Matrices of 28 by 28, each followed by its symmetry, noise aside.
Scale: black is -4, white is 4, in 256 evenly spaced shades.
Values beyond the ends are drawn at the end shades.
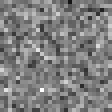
antisymmetric.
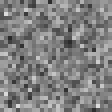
symmetric across the other diagonal.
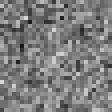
symmetric.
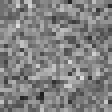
no symmetry.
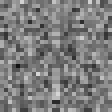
mirrored left to right.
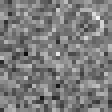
symmetric across the other diagonal.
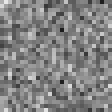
mirrored top to bottom.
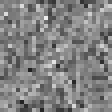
same after a half turn.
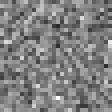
no symmetry.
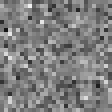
antisymmetric.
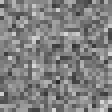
symmetric.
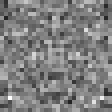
mirrored left to right.
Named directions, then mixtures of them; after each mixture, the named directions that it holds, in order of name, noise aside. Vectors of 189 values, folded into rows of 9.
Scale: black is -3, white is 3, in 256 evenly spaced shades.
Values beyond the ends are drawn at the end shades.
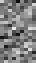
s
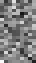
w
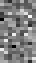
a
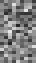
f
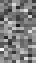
a, f.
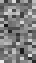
f, w.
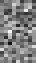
f.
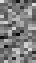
s.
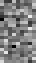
a, w.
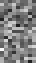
a, f.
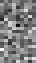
a, f.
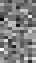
a, f.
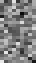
w.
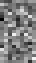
a, s.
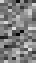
s.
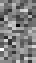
a, f.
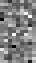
a.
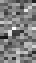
f, s.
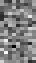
a, w.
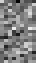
s.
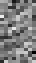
s, w.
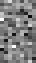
a.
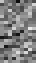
s.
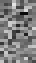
f, w.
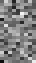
w.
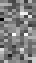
a, w.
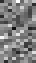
s.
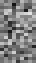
f.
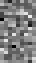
a.
